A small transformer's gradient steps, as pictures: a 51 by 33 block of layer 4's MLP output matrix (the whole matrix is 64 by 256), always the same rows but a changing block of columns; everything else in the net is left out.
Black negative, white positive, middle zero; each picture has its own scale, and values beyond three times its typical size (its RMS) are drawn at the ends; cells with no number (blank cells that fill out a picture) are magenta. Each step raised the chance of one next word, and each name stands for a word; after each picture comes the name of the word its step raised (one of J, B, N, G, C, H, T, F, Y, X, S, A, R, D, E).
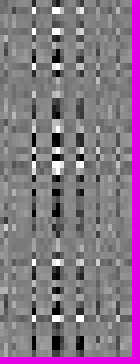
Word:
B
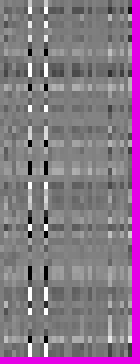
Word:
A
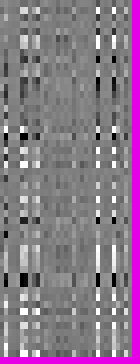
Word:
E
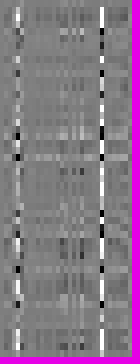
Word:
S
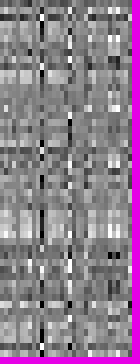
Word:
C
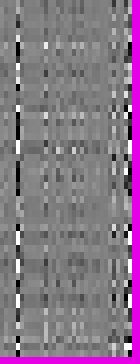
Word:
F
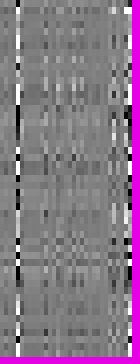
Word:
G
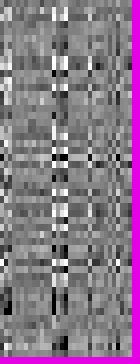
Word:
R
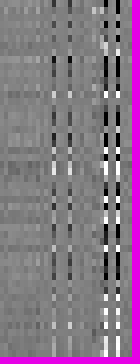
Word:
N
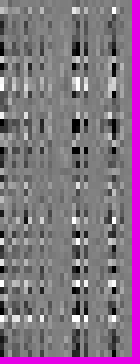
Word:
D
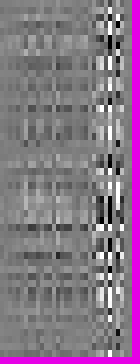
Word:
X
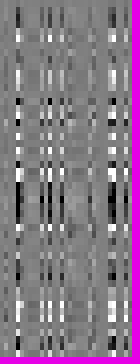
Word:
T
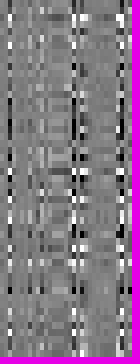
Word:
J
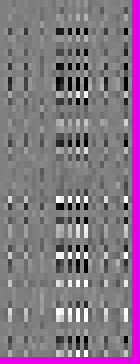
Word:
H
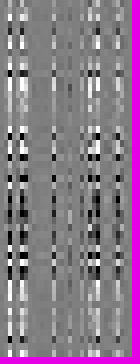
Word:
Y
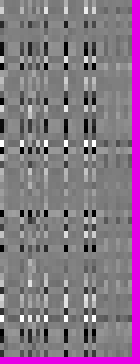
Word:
D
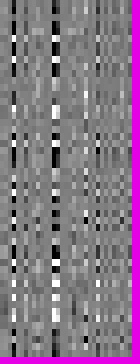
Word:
D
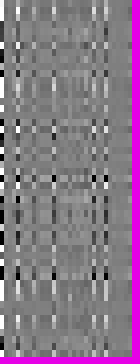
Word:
Y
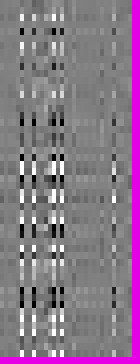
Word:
J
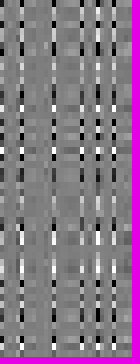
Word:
F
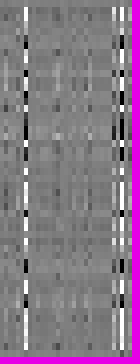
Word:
S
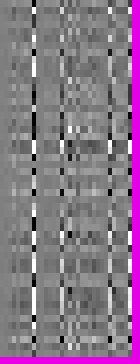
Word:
F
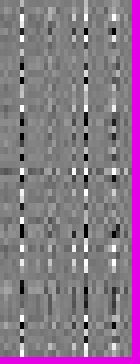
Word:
J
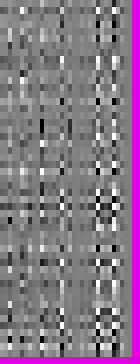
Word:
R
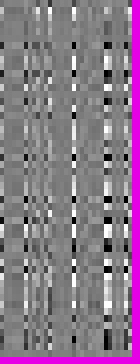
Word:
R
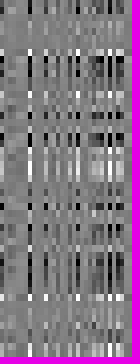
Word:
N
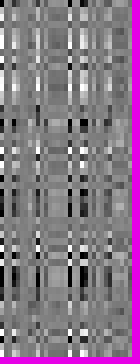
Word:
G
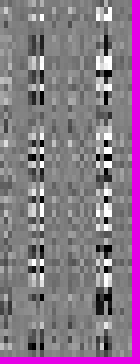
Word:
R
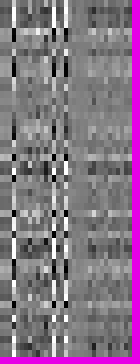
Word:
S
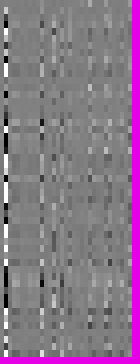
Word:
E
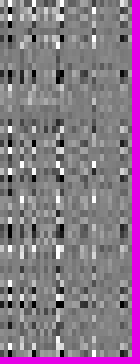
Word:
C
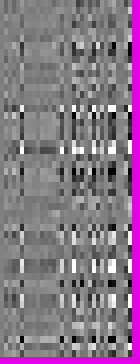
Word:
F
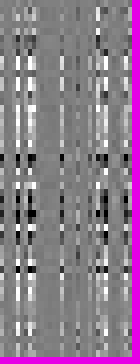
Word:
X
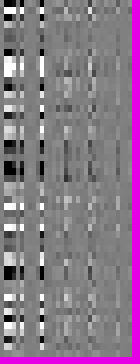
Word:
A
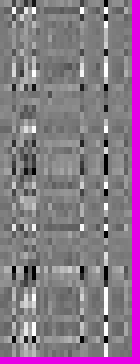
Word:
A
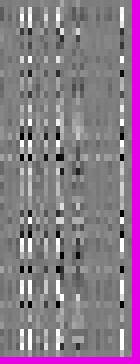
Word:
S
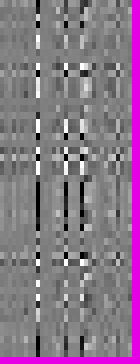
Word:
B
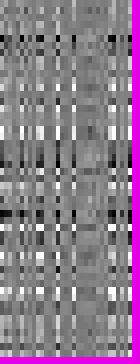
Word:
X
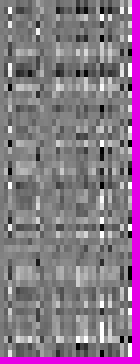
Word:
A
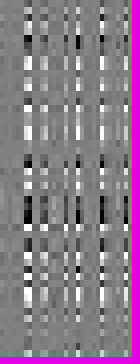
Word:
X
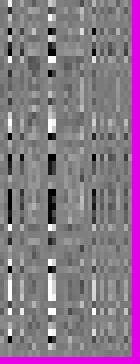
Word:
H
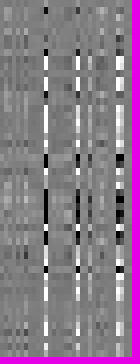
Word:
X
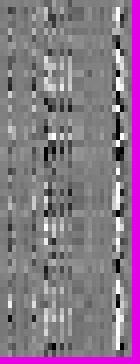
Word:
S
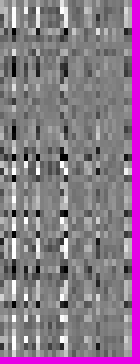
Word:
S
